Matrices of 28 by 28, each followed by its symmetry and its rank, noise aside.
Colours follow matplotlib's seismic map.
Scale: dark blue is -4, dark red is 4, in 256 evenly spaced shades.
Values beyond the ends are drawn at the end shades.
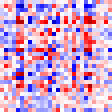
no symmetry, rank two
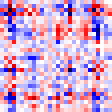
no symmetry, rank three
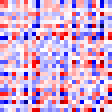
symmetric, rank two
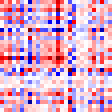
symmetric, rank two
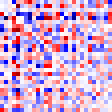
antisymmetric, rank four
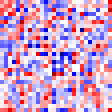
symmetric, rank four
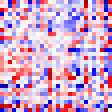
antisymmetric, rank four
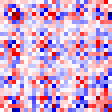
symmetric, rank three
